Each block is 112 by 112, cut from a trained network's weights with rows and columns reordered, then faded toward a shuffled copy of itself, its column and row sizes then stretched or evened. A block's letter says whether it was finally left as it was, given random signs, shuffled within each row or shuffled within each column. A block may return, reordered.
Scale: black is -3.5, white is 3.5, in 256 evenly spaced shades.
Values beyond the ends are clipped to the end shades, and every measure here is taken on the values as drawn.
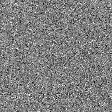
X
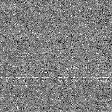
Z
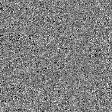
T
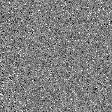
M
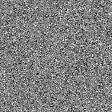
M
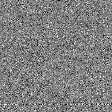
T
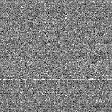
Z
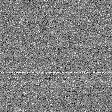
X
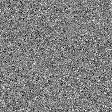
X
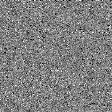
T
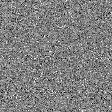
X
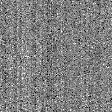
Z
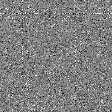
T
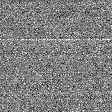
X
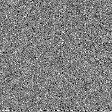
T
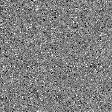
T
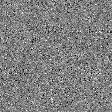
X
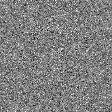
M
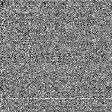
Z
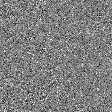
M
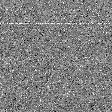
X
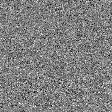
X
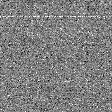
X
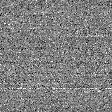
X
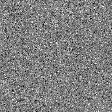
M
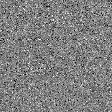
X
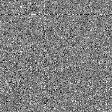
T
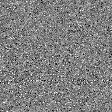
X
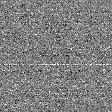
X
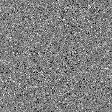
X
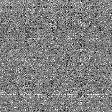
Z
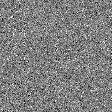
M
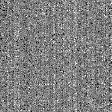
Z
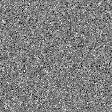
X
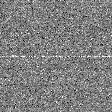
X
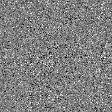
T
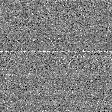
X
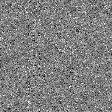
M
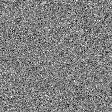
X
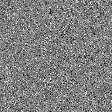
M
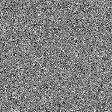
T
